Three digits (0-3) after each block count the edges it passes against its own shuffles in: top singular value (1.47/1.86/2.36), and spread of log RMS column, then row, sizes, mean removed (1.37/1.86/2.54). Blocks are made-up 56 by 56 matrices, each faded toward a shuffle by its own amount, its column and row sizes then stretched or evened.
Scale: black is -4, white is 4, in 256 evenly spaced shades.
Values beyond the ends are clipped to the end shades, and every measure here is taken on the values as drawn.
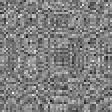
3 0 0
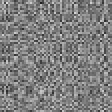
3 3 1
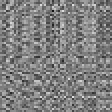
3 2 2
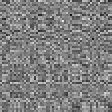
3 0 3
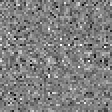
1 0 2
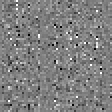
1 2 1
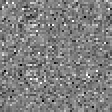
1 0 1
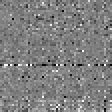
2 1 2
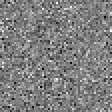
0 1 0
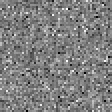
0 0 1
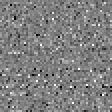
0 0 2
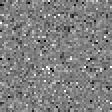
0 0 1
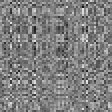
3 3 0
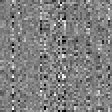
2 3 1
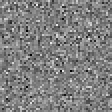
0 1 1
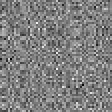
3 1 0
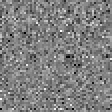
2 0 1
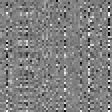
3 3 0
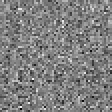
1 1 1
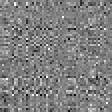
3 2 2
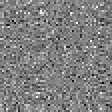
2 0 1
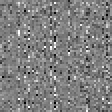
1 3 1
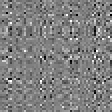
3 3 2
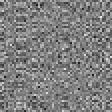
3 2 0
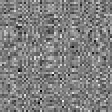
3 1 0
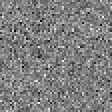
2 1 1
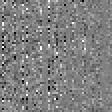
0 3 0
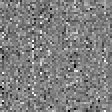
0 2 0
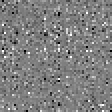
0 2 1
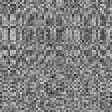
3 2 1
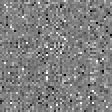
2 1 0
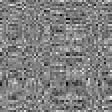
3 1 2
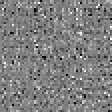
2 2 1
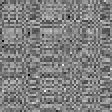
3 0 1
